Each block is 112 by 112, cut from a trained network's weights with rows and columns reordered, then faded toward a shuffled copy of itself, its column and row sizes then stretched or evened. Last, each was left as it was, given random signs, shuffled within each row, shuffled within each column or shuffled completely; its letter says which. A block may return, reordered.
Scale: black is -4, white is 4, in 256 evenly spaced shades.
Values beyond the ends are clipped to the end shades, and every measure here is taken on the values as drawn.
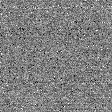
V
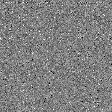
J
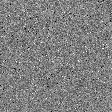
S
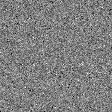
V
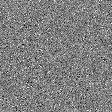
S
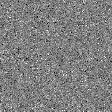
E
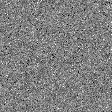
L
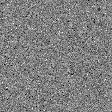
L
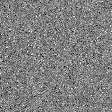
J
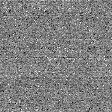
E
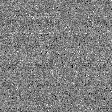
E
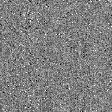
E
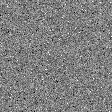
S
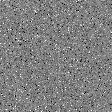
S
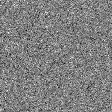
L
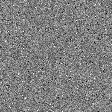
S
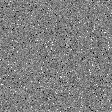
S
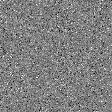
L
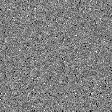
E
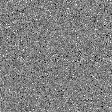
J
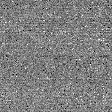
E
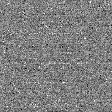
E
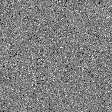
S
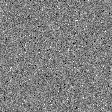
L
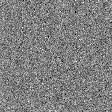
L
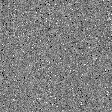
L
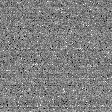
V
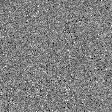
J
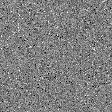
J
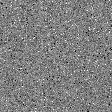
S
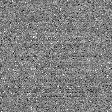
E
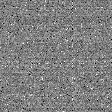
E
